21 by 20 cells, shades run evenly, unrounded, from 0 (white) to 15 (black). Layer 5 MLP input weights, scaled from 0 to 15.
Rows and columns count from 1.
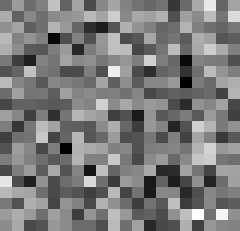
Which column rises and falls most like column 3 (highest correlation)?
10
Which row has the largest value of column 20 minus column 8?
11
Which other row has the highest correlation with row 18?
7
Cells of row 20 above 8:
7
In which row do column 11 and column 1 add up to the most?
13
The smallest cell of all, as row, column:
20, 17
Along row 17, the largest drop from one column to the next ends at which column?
4
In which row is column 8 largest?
16
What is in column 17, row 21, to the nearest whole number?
11
